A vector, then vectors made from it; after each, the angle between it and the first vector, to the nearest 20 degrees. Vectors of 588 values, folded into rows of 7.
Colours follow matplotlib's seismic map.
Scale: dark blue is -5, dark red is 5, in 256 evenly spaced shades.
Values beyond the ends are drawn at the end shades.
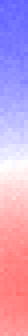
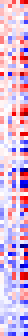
100 degrees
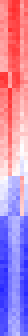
160 degrees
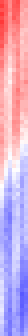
160 degrees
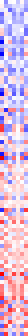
60 degrees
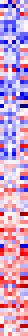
60 degrees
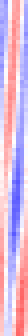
80 degrees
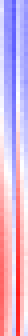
40 degrees
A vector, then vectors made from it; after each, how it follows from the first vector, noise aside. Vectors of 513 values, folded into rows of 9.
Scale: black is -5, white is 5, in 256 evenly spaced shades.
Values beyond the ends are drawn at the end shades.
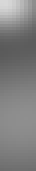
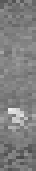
wrapped around, partly zeroed.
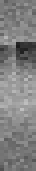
wrapped around, negated.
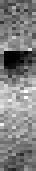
wrapped around, negated, scaled up.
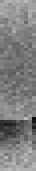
wrapped around, negated.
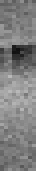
wrapped around, negated.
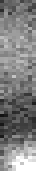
reversed, scaled up.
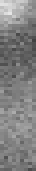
copied.
